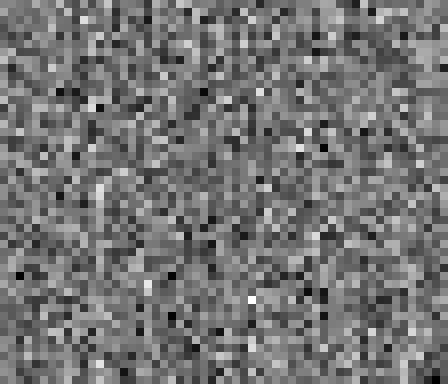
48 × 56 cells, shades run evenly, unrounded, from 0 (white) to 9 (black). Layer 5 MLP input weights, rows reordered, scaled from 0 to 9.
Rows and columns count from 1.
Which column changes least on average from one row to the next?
36
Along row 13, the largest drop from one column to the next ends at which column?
12
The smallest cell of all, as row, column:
38, 32
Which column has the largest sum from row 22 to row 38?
27
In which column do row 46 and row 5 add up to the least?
13
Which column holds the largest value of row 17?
46
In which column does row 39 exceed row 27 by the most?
18
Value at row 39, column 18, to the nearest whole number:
8
